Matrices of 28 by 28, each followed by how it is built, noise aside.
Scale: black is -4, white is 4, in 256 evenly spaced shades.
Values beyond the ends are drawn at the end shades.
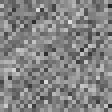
Hankel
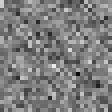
Toeplitz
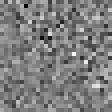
upper triangular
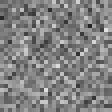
Hankel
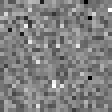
sparse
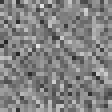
Toeplitz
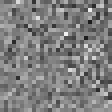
upper triangular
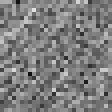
Hankel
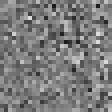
upper triangular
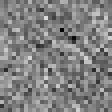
Toeplitz
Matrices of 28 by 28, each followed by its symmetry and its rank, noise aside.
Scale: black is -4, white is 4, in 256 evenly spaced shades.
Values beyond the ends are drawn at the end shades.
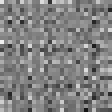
no symmetry, rank four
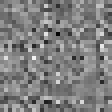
antisymmetric, rank four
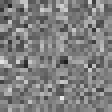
no symmetry, rank four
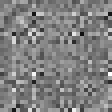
symmetric, rank four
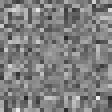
no symmetry, rank four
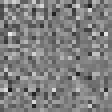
antisymmetric, rank four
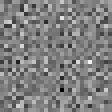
antisymmetric, rank four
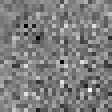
symmetric, rank six
